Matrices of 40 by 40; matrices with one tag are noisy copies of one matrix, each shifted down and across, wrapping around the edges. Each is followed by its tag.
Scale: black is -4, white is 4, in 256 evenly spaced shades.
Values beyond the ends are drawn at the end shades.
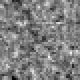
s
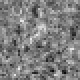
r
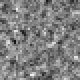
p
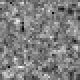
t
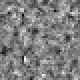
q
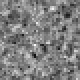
p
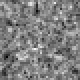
t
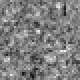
t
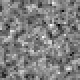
p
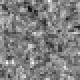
s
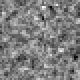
p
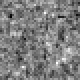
r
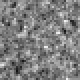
p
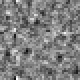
q
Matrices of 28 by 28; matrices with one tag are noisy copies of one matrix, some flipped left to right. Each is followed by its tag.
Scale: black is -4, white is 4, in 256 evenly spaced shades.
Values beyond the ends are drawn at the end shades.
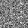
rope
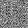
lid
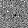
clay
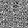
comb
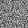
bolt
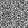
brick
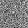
clay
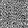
lid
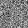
brick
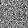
brick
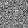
rope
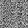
lid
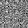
rope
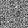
comb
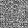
comb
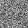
brick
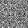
brick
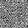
lid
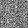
comb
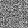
comb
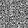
rope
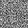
lid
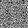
lid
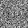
brick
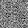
lid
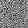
clay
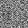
brick
